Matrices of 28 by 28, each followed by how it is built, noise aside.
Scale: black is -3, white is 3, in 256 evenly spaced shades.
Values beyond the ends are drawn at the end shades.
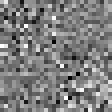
block diagonal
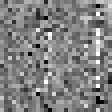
uneven columns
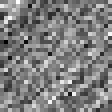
Hankel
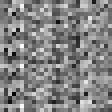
repeating rows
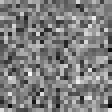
blocks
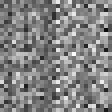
repeating rows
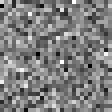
noise
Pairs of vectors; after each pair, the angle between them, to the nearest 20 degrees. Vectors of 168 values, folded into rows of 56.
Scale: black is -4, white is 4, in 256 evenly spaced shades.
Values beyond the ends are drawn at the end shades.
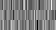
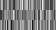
120 degrees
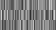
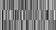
40 degrees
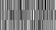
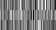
160 degrees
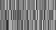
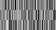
160 degrees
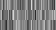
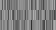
140 degrees
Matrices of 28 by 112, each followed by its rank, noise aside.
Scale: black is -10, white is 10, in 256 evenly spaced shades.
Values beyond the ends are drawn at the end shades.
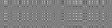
one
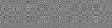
two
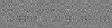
four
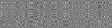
three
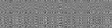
three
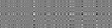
one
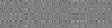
two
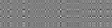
one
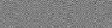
four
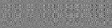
three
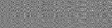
four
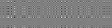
one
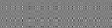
one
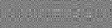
two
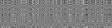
two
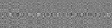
three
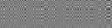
one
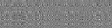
four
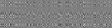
two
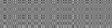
one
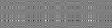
one
